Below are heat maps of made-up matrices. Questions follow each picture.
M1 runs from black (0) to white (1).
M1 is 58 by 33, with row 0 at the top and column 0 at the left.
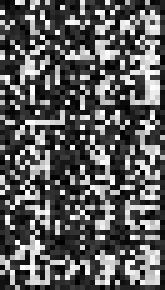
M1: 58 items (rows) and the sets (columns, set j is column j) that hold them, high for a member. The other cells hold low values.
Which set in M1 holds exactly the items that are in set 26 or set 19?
30
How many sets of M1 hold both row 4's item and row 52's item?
9
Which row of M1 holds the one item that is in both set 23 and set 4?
10
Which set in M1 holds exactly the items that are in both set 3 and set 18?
32
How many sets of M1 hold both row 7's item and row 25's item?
0
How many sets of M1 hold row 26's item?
9
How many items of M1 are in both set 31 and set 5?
9
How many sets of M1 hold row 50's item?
10
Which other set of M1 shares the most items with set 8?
28
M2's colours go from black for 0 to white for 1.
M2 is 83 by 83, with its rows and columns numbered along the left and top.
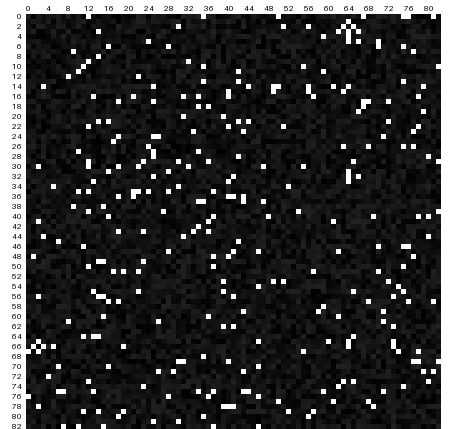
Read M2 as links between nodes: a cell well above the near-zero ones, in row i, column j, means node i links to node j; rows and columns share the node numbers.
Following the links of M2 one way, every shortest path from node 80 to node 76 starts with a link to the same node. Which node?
node 18
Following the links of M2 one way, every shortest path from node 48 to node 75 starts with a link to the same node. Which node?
node 77
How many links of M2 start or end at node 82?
9
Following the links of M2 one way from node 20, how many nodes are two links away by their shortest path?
7
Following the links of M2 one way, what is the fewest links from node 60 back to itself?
4
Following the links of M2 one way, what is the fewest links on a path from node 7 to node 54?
6
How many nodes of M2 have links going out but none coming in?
4
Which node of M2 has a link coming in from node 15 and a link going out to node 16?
node 40
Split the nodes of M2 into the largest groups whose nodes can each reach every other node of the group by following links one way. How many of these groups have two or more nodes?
1
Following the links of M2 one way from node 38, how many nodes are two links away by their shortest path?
6
